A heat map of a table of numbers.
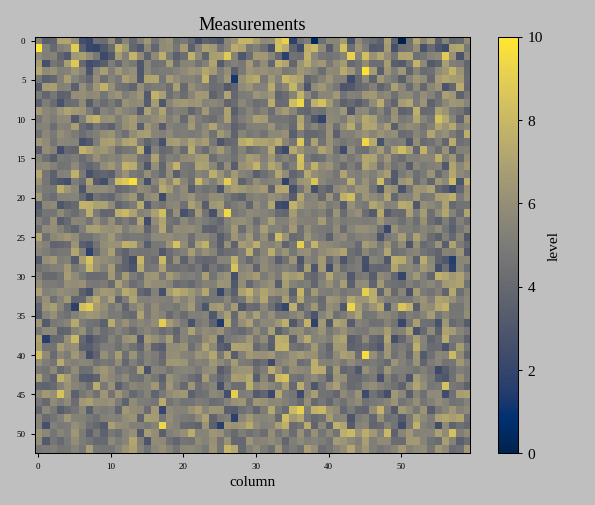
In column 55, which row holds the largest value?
10
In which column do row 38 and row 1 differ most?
56
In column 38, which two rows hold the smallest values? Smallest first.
0, 36
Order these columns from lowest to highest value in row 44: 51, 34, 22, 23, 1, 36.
1, 22, 23, 51, 34, 36
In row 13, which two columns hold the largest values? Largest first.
45, 36
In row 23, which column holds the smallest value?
15
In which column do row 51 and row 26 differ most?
19
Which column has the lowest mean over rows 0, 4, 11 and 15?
7
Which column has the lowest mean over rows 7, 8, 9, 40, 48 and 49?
27
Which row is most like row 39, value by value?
43
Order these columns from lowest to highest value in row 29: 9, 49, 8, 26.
26, 9, 8, 49
